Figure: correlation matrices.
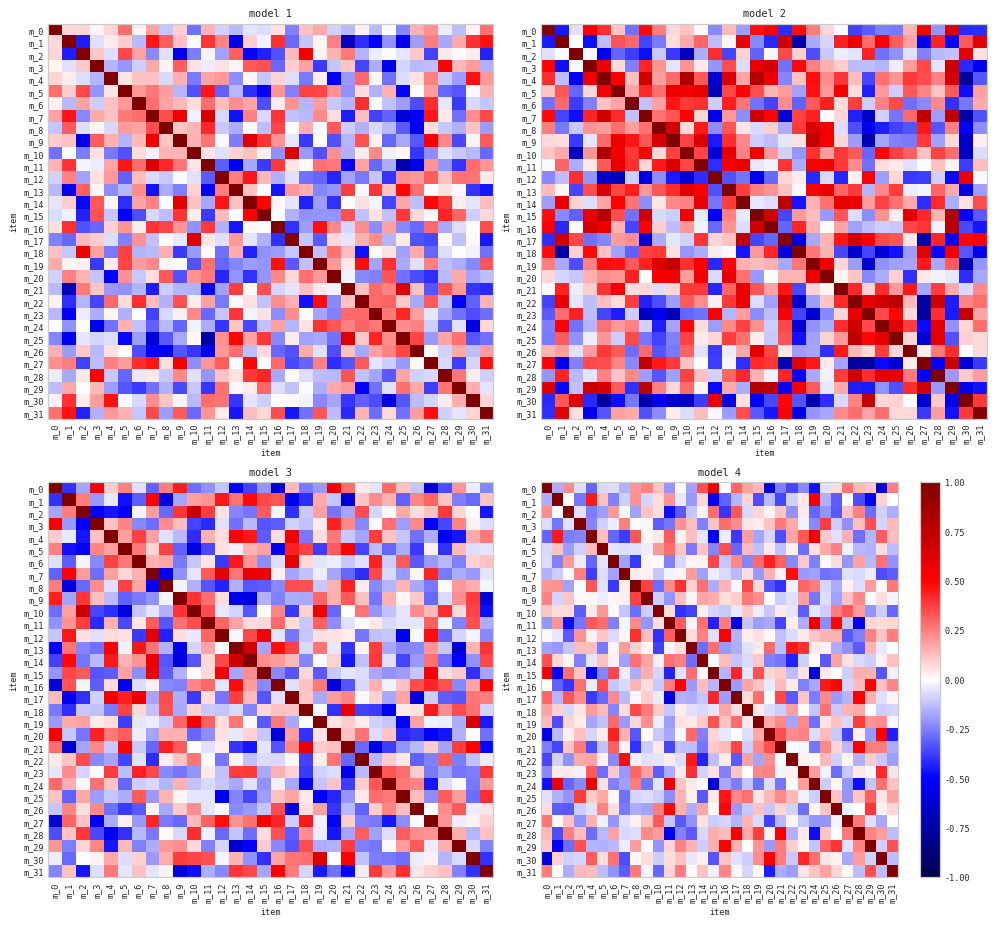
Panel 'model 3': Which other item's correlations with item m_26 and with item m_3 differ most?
m_20
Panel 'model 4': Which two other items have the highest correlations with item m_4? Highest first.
m_24, m_1
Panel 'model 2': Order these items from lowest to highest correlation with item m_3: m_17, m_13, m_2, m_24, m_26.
m_17, m_24, m_2, m_26, m_13
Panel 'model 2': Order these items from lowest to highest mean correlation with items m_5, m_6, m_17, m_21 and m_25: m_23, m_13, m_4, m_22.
m_23, m_4, m_13, m_22
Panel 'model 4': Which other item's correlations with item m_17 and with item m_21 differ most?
m_0
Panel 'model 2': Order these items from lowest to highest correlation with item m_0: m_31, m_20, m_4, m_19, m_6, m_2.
m_31, m_6, m_2, m_20, m_19, m_4
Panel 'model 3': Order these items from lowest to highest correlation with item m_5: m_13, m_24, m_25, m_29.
m_24, m_25, m_13, m_29
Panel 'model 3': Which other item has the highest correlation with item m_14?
m_13
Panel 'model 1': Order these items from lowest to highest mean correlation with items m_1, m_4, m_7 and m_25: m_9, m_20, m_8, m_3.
m_20, m_3, m_8, m_9
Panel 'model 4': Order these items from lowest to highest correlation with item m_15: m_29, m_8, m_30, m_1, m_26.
m_1, m_30, m_8, m_26, m_29
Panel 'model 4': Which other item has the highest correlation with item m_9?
m_8
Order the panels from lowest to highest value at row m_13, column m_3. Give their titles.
model 3, model 1, model 4, model 2
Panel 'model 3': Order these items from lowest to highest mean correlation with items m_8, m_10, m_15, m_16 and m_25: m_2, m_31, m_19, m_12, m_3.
m_3, m_12, m_19, m_31, m_2
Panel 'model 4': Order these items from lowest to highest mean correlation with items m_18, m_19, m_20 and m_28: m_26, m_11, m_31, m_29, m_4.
m_11, m_31, m_4, m_26, m_29
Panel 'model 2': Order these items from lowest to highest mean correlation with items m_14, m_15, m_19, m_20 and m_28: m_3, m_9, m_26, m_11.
m_26, m_3, m_9, m_11
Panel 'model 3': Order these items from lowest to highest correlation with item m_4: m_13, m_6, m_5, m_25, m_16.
m_25, m_16, m_5, m_6, m_13
